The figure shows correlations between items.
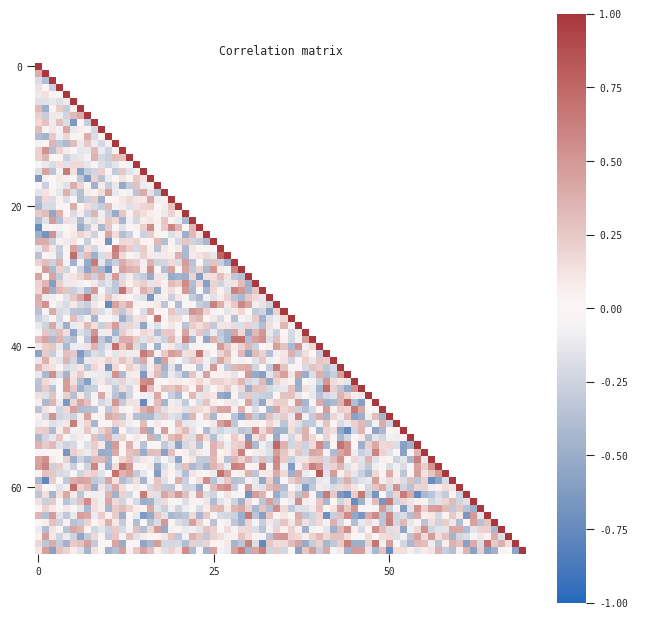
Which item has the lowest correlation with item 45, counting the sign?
62
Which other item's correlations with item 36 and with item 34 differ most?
57
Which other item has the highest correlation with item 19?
23
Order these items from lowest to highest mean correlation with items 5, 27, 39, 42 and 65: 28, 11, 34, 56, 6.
6, 28, 56, 34, 11
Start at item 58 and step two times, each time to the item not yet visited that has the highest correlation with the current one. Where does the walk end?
11
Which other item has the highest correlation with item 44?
48
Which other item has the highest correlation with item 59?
24
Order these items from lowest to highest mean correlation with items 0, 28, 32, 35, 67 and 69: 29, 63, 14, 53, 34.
53, 14, 63, 34, 29
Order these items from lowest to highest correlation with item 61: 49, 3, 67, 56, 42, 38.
56, 67, 49, 3, 42, 38
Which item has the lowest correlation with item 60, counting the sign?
38
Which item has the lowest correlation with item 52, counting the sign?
44
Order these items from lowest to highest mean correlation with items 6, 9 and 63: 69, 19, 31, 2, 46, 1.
19, 31, 46, 1, 69, 2
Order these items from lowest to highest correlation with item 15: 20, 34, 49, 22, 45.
34, 22, 20, 49, 45
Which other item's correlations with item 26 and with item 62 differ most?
49
